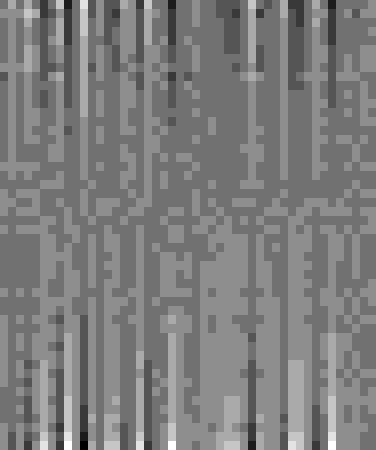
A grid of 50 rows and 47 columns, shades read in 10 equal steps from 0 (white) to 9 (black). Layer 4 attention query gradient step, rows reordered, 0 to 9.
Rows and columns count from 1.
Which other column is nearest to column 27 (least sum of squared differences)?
31
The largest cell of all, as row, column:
50, 11
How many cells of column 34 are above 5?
1
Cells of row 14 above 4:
32
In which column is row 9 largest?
22
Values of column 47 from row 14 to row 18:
4 5 5 5 5
